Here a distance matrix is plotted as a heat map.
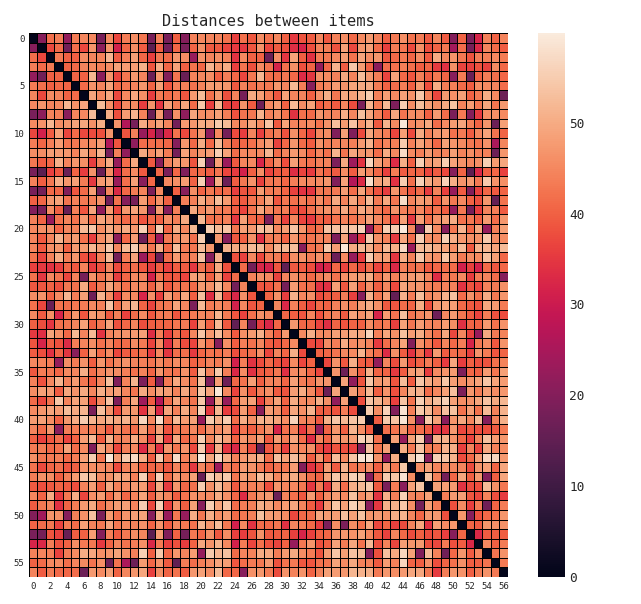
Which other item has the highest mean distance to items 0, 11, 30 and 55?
44
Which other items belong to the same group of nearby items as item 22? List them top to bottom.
32, 45
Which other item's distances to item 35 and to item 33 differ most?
37
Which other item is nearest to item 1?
14
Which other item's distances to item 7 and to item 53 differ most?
31
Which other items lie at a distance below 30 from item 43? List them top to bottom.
7, 27, 39
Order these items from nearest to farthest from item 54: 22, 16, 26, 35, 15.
16, 26, 35, 22, 15
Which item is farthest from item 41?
38
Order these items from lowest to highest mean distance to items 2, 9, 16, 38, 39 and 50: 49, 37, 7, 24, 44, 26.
24, 7, 26, 49, 37, 44
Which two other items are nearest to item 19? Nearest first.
28, 2
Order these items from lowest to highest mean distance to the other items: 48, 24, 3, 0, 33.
24, 0, 33, 3, 48
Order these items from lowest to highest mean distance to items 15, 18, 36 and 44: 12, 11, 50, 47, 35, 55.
47, 50, 35, 11, 55, 12
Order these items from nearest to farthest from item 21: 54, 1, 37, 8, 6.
1, 6, 8, 37, 54
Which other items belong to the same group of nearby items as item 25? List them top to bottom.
6, 56
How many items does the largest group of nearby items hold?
9
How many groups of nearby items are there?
15
